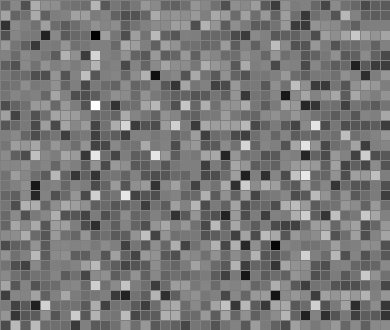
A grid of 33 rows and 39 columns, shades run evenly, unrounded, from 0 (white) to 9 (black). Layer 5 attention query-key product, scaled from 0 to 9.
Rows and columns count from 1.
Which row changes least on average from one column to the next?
12
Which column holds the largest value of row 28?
25
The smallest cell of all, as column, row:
10, 11
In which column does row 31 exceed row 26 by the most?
4
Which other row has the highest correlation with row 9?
22
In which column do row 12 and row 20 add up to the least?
13
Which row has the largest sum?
14
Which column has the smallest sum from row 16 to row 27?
31
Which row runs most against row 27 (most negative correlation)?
19
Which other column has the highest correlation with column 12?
32
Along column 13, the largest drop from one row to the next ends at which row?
20
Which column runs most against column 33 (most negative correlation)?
5
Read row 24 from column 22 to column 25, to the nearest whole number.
6 5 7 3
